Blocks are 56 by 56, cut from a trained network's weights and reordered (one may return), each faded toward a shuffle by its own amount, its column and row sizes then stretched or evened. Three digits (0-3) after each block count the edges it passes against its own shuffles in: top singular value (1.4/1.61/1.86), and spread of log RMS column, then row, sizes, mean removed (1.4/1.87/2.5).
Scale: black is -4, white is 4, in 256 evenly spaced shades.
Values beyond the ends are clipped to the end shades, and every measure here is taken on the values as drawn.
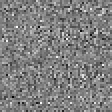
1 1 2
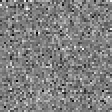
0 1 1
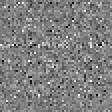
0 1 2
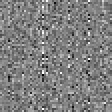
3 3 0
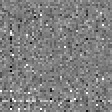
0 2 1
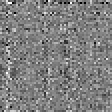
2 2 2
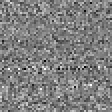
1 0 2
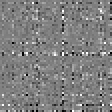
3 3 3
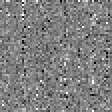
0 2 0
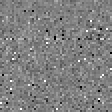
0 1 1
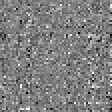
0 2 2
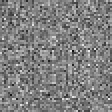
2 1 1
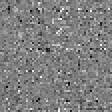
0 2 2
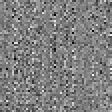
1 3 0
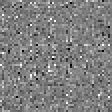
0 2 1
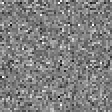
0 1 2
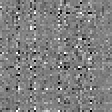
2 3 2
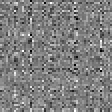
3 3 2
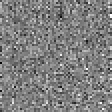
1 2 0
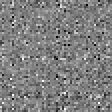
1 2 2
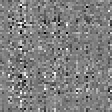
0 3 2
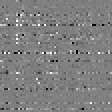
2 1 3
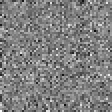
3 1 2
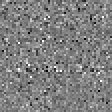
0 1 1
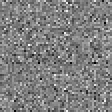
0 1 1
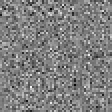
2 2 0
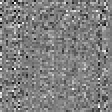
2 3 1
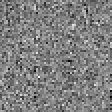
0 2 0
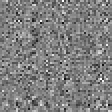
2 2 2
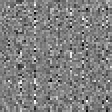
3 3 1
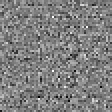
1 1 2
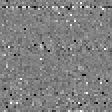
1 0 2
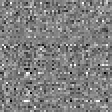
2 2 3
